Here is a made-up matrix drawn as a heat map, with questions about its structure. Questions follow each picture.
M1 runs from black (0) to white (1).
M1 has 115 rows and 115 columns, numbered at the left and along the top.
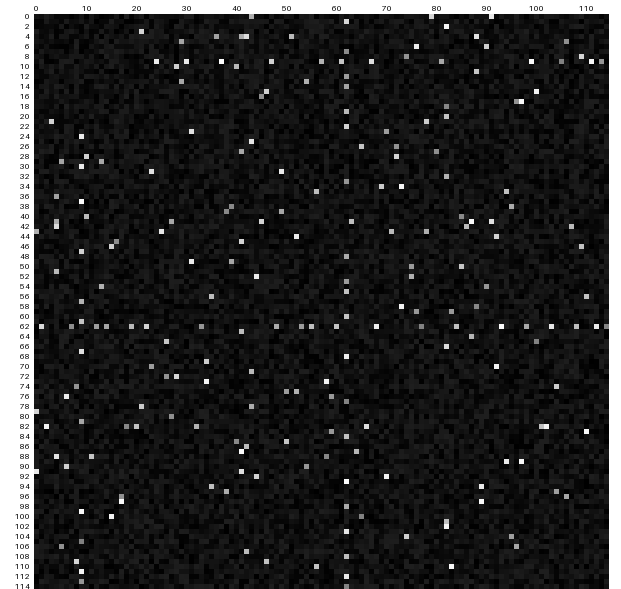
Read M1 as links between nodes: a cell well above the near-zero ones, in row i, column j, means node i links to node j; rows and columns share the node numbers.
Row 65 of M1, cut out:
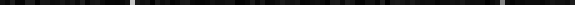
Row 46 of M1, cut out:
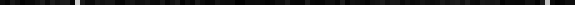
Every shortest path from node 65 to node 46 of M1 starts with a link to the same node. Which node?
node 100
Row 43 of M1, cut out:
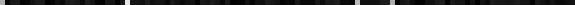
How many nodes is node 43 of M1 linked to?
4
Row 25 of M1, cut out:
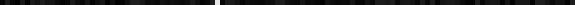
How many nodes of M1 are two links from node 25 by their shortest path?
3
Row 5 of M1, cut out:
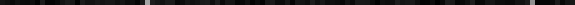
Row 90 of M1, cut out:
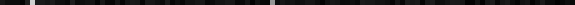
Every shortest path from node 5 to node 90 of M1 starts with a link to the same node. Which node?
node 29
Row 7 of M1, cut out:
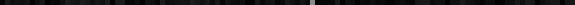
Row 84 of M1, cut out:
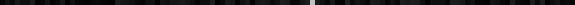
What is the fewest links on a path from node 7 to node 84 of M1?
2
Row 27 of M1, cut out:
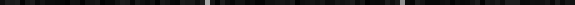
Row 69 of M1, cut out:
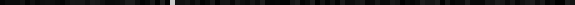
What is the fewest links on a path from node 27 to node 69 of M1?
7
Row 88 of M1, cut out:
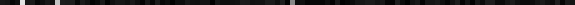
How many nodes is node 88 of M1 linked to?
3
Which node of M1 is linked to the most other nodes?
node 62
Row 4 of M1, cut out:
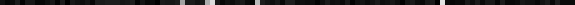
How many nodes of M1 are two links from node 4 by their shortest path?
9
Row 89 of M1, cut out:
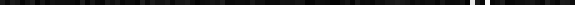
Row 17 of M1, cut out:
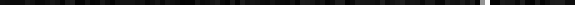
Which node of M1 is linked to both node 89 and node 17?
node 97
